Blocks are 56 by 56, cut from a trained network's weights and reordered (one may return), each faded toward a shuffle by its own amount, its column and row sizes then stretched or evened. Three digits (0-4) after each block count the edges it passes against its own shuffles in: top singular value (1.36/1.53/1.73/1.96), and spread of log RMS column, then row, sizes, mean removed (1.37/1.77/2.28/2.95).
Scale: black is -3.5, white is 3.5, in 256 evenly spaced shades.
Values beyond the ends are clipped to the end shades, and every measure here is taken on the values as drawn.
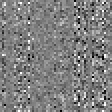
2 4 1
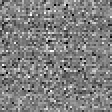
1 2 0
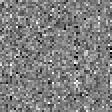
0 3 0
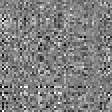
4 3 3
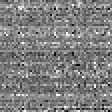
3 1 3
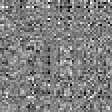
4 3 3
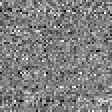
2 0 3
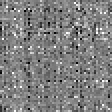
3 2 3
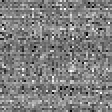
3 2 2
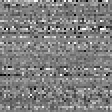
2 0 4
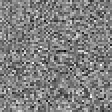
3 0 1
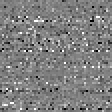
0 0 3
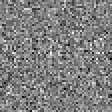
1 0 1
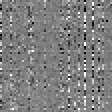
3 4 0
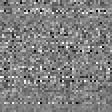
0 0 4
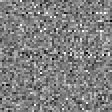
0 0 2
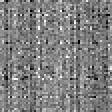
4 1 3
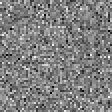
1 0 0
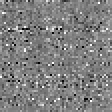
0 0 3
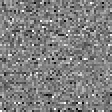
0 0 3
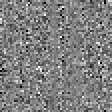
0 4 0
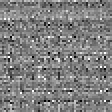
3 2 3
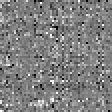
1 3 1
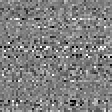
2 1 4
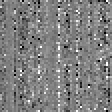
2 4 0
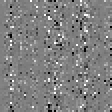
0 4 1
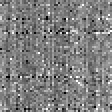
3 0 2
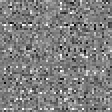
1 2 3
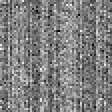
4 0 0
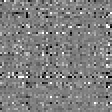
2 3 4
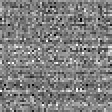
3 1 2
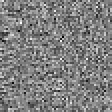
2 1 0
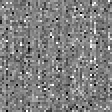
1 2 0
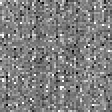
2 1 1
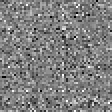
0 1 2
